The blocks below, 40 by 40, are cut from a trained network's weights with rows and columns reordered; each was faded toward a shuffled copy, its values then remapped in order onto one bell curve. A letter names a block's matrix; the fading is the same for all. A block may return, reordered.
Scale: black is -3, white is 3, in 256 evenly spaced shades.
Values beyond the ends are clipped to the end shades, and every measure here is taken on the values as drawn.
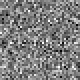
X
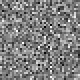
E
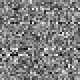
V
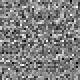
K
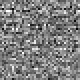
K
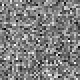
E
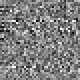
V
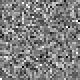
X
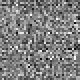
K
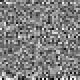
V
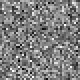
E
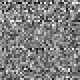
V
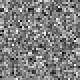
X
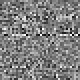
V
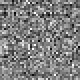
K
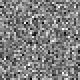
X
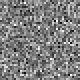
E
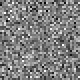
X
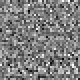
K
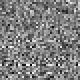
V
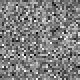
X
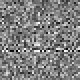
V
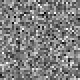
E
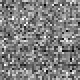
K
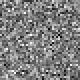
E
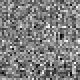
K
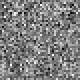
X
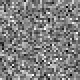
E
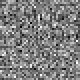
K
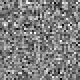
X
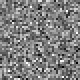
E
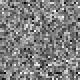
X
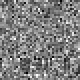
X
